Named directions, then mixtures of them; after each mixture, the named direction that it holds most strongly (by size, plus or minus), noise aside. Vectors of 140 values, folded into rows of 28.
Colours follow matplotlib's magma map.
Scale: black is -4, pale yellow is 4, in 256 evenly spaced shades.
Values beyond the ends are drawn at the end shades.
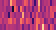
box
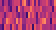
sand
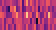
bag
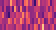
box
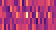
bag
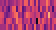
bag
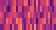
sand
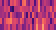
box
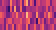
bag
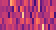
box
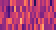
box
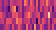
bag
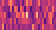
sand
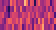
box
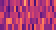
sand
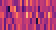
bag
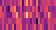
bag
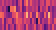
bag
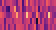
bag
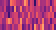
box
